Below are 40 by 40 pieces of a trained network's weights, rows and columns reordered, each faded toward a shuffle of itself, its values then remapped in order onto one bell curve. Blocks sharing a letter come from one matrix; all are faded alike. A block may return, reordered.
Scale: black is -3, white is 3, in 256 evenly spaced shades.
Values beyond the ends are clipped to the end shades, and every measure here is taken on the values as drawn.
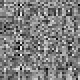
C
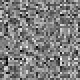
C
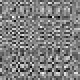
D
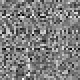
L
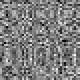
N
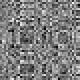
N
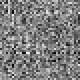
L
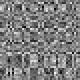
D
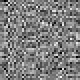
N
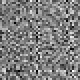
C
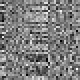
N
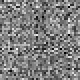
L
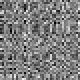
N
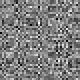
N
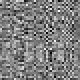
N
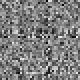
L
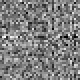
L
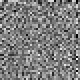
C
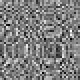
N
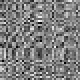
N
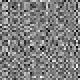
N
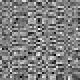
N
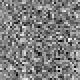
L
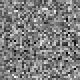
L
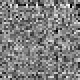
L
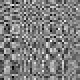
N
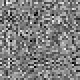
L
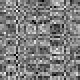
N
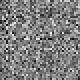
L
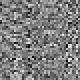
C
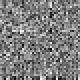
L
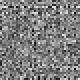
L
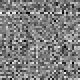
L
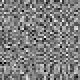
N
